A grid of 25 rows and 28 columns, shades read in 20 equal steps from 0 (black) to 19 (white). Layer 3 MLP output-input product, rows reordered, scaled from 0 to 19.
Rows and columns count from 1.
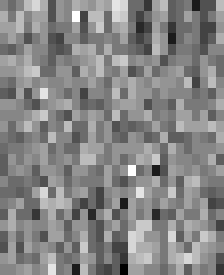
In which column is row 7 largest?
5
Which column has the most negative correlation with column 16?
7
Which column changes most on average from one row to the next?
20
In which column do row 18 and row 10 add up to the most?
18
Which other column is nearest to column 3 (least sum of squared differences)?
1
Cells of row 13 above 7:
22
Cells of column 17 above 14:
3
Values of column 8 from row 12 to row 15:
9 10 10 10
